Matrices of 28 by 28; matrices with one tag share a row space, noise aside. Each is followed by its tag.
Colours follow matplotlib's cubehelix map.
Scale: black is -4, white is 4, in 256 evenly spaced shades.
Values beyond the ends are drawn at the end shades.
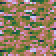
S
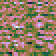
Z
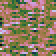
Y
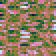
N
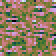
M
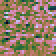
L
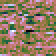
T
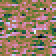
M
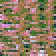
S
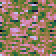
Y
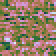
L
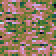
M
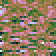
Y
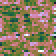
S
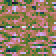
M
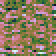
M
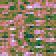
T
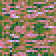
Z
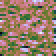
N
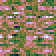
Z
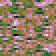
Z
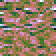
S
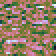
M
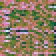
L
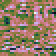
L
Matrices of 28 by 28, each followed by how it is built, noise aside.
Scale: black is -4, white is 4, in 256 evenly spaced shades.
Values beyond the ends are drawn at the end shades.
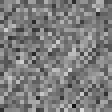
Hankel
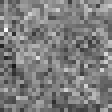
smooth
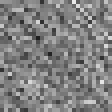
Toeplitz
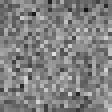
smooth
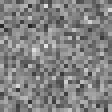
noise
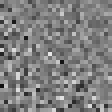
lower triangular
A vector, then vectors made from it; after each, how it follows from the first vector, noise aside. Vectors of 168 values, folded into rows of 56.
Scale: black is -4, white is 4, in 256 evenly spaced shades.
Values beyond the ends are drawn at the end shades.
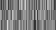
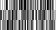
negated, scaled up.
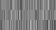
reversed, shrunk.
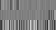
reversed, partly zeroed.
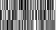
negated, scaled up.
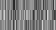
wrapped around.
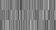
reversed, shrunk.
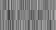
wrapped around, shrunk.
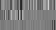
reversed, partly zeroed.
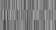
wrapped around, shrunk.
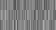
wrapped around, shrunk.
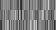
reversed.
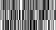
reversed, negated, scaled up.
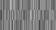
wrapped around, negated, shrunk.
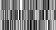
reversed, negated, scaled up.
